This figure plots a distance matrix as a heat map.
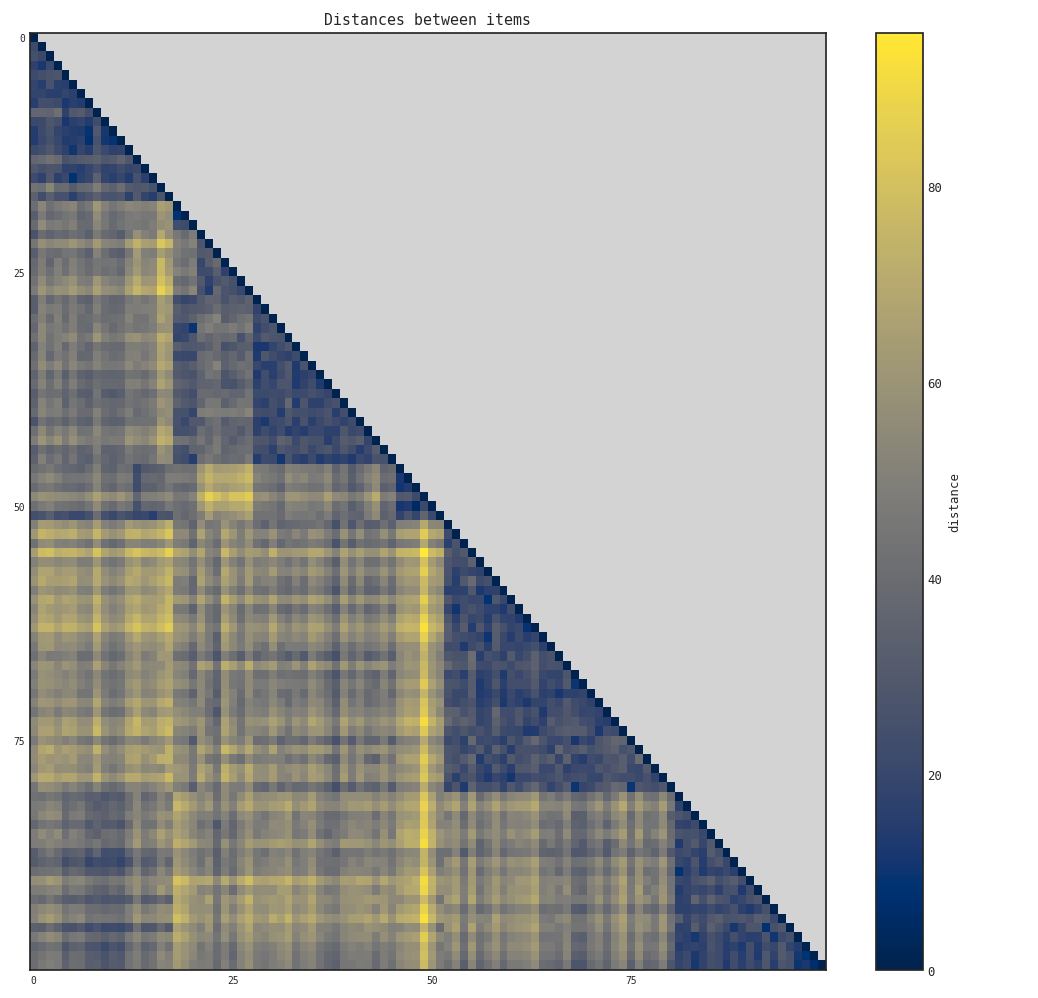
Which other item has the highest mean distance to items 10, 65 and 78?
49
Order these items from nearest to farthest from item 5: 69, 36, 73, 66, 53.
36, 66, 69, 73, 53
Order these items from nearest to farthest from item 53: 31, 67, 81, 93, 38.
67, 38, 31, 93, 81
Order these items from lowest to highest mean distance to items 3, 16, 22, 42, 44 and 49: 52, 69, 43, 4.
4, 43, 52, 69
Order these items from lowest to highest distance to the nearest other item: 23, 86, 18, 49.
18, 86, 49, 23
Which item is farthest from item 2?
55
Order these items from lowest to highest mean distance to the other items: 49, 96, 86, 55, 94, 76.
96, 86, 76, 94, 55, 49
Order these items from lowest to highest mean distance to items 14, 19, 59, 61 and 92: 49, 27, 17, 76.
76, 17, 27, 49
